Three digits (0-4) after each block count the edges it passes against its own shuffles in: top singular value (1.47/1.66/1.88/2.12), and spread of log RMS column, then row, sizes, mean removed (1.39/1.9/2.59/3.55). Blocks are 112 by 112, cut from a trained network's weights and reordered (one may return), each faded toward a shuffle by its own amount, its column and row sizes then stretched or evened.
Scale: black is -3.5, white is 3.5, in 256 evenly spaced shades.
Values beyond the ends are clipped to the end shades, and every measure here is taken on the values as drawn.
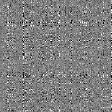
3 4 3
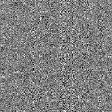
3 3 1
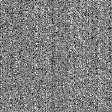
1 2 0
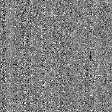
0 3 2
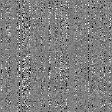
1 4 2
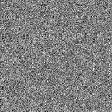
3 1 0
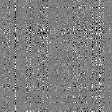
2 4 3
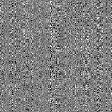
4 4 2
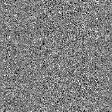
0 3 0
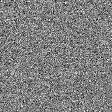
0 0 1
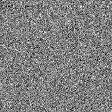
1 0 1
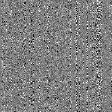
1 4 1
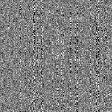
4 4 0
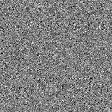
2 0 1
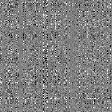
4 4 3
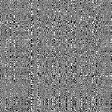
4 4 3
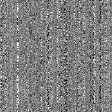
3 4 0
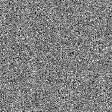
1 0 1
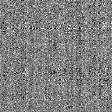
2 2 3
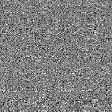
3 0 3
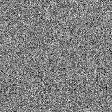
0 0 1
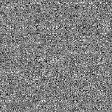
2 1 3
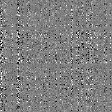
0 4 3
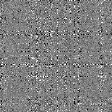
1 3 3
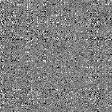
1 3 3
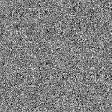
2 1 1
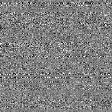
2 1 4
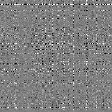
4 3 4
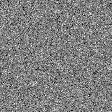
0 0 0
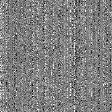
3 4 0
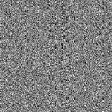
3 3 0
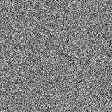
3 0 1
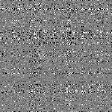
0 3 4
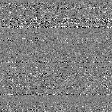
1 1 4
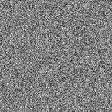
3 0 0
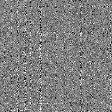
2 3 2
